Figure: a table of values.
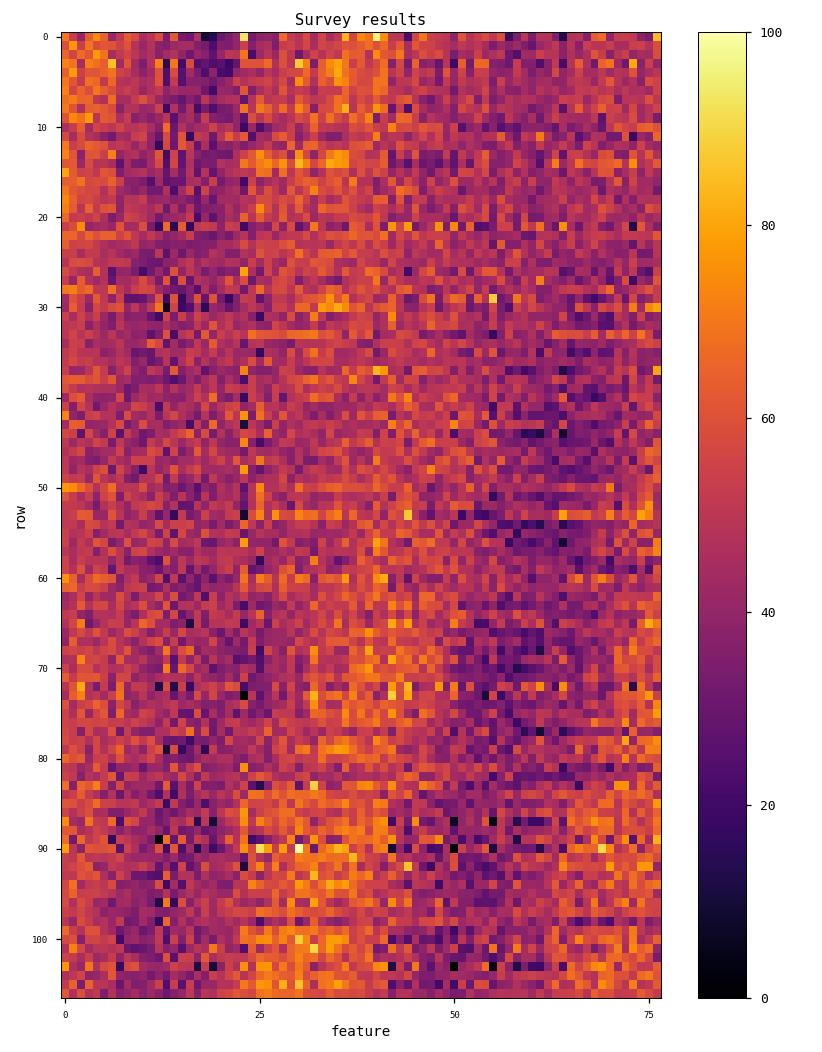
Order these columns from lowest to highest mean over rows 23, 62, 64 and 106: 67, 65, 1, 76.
67, 65, 1, 76
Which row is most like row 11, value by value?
27
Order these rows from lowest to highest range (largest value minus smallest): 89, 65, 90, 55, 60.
55, 60, 65, 89, 90
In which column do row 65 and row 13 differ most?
42
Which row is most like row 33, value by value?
102
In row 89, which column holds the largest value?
76
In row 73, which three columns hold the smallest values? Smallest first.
23, 54, 56
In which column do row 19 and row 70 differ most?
25
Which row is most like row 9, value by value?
17
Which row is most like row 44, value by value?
77
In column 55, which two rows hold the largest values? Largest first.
29, 101
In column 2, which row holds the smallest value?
44
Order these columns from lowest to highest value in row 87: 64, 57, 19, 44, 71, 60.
19, 60, 64, 44, 57, 71
